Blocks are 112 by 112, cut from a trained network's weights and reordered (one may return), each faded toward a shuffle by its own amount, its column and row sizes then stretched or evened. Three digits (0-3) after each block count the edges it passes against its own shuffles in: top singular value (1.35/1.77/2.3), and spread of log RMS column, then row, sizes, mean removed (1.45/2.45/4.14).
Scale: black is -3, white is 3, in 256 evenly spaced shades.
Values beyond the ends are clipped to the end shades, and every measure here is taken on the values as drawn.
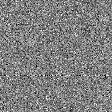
1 0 1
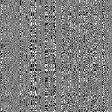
3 3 1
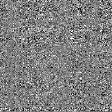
0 2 2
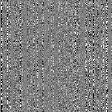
1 3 1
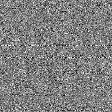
1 0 2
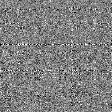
1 1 2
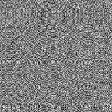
3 1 1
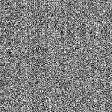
2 0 1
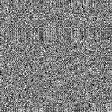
3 0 0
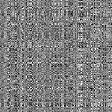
3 2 2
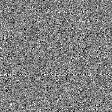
1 1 1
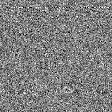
1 0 1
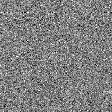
1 0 1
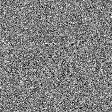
0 0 1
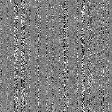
1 3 0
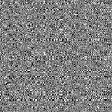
3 1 2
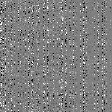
1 3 1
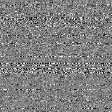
0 0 3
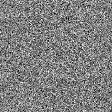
0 1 0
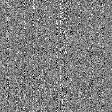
0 2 0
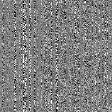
0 3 0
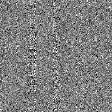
1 2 0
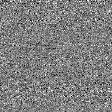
0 0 2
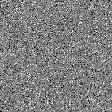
2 0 0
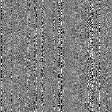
2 3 0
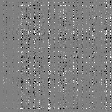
2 3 2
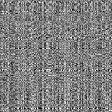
3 0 2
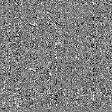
0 2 2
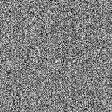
2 0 0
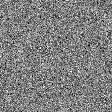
1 0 0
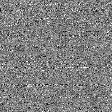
0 0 2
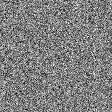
0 0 0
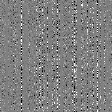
1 3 0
